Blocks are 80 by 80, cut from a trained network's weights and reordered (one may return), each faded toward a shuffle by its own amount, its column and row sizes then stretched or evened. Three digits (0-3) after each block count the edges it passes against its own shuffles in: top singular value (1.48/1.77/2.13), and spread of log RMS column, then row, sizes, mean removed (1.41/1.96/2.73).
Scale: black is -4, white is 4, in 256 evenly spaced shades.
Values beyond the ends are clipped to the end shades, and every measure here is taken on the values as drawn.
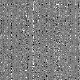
1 3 1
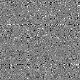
1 2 2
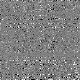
0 2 3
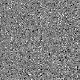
1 1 1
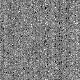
1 1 0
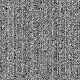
2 0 0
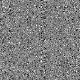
0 2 1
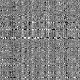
3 1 3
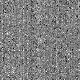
1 1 0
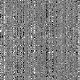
3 3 1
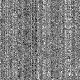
3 2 0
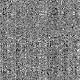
2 0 2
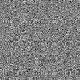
3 0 1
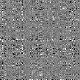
2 3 3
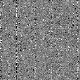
2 2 0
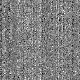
2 2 0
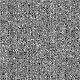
1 0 1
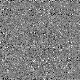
0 1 2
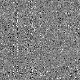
0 2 1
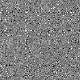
2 1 2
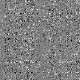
1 3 2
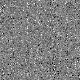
0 2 0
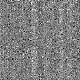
1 0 1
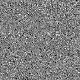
1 0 1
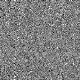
0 1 1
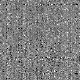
1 2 2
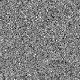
2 0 0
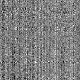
3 2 2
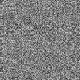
2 0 1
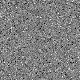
0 0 0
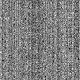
3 1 0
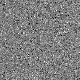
0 0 0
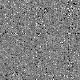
0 1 1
